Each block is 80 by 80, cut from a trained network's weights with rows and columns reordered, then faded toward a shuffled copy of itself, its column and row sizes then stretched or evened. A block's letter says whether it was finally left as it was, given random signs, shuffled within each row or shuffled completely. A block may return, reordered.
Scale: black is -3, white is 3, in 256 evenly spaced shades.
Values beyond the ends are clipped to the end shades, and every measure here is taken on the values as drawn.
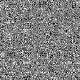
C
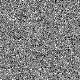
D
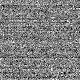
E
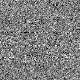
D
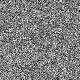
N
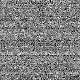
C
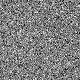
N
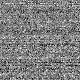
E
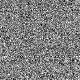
E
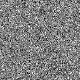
D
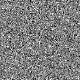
D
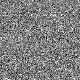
E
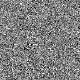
D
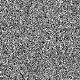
D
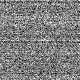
E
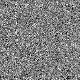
D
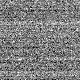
E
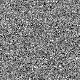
E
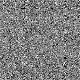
D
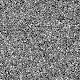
N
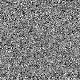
E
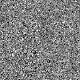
D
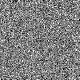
E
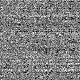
C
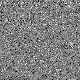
E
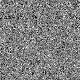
E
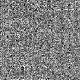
C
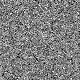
N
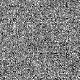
C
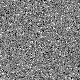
N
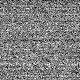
E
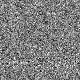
E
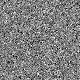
N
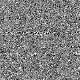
E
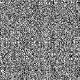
C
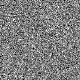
D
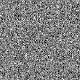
C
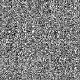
C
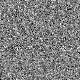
E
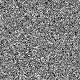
N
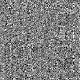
C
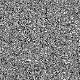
D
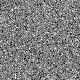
N
